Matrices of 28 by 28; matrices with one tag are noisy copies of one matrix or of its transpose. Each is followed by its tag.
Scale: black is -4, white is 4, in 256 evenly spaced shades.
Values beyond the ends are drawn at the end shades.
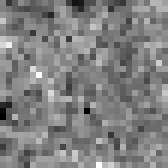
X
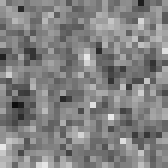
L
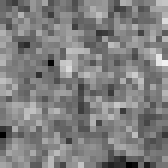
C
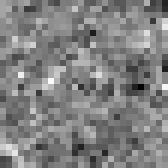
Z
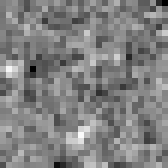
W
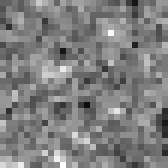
C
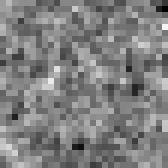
Z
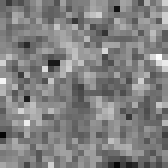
C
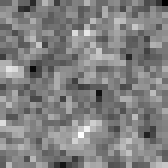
W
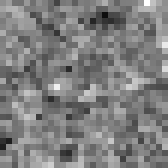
L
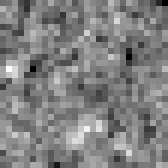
W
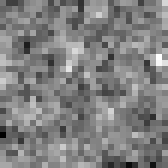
C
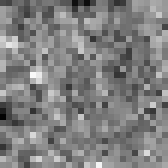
X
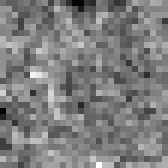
X
